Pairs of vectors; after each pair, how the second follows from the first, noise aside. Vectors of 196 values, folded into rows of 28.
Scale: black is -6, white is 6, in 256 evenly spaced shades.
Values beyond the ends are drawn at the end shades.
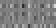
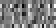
scaled up.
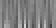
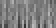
negated.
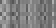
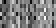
negated, scaled up.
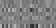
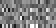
negated, scaled up.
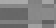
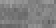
shrunk.
